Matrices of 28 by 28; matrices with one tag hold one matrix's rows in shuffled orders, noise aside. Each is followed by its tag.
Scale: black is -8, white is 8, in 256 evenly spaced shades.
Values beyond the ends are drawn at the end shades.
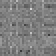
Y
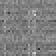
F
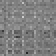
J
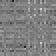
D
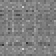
J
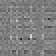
Y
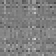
F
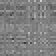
D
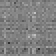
F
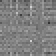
Y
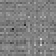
D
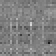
Y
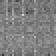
J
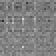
J
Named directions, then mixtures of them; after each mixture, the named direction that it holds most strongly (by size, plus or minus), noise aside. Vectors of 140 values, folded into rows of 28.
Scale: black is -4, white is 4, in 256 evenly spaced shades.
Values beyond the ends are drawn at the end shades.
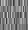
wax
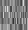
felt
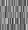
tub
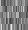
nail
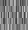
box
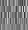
box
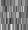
nail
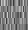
wax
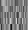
nail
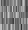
nail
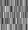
felt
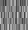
box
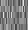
wax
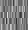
wax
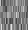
nail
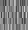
box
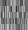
box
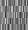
tub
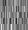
box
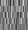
wax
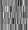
felt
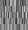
box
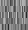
box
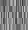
box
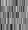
nail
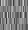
wax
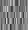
wax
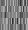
tub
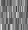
nail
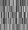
box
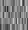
felt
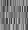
tub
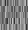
tub
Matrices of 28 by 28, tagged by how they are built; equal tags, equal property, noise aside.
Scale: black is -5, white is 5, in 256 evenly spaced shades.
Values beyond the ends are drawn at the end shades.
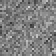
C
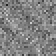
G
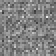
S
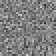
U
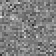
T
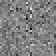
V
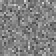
U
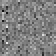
V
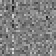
V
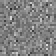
V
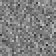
U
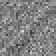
C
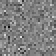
V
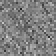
G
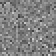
T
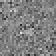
T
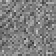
C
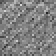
C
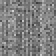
S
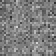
S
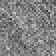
G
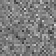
G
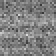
S
